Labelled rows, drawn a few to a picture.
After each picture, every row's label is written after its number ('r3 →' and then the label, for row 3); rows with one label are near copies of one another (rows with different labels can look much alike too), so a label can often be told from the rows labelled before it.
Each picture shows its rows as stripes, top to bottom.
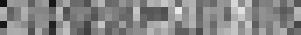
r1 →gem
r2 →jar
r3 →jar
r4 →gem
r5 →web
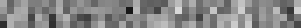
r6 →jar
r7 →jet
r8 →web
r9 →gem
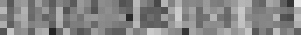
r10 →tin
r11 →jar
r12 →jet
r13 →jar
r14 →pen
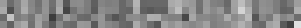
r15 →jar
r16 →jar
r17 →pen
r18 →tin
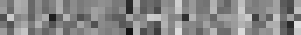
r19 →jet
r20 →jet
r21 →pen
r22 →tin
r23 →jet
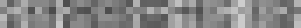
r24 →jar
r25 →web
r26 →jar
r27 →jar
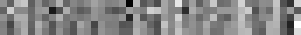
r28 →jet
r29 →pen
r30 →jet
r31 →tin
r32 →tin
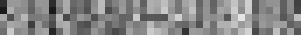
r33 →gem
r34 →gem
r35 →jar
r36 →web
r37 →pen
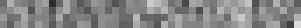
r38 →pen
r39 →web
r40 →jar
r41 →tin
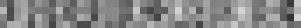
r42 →tin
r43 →jar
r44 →tin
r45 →web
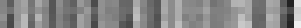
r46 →tin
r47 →tin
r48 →tin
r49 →tin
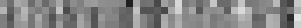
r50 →jet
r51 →jar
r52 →tin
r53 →tin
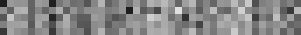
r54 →gem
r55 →jet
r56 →pen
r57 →web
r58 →gem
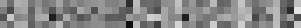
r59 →jet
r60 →tin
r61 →pen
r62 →jet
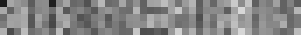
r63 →gem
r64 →jar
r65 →web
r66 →web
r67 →jar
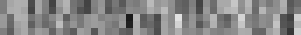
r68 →web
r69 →web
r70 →jet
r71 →jet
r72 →tin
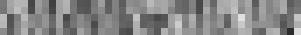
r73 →web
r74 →web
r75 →jar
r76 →jar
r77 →tin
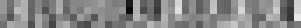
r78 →jet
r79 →jet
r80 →tin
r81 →web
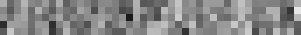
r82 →jar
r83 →tin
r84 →jet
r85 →gem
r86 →pen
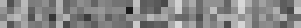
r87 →jar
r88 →jet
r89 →web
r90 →jar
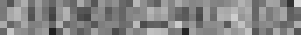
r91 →tin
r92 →web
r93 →web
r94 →jar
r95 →pen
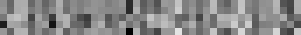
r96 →jet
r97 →jet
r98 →web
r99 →gem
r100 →jet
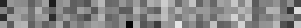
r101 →gem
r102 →tin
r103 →gem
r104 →jet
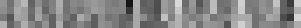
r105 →jet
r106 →jet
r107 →tin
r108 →jar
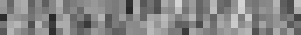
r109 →jet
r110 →jet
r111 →gem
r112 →web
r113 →pen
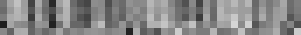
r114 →web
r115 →web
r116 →web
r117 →gem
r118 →jet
